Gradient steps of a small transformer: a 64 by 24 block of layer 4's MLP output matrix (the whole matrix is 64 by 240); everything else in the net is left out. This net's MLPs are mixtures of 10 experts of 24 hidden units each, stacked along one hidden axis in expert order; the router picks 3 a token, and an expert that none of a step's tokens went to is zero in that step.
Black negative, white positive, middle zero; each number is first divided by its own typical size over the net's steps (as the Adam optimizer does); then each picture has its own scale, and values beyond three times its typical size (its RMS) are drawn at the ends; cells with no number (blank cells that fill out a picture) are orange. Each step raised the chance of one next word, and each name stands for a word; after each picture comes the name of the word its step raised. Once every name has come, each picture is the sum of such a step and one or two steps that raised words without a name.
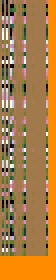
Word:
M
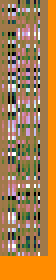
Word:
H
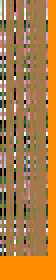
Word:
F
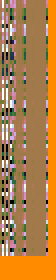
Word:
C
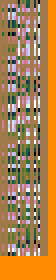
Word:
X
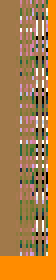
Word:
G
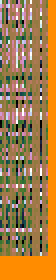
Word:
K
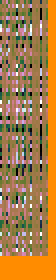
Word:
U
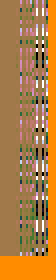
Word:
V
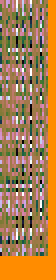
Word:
M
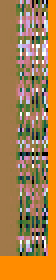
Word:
X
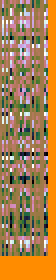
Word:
G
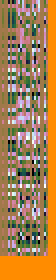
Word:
H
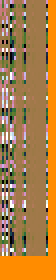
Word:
C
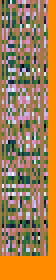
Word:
K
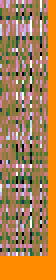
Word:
C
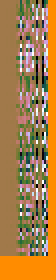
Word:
X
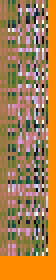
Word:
X
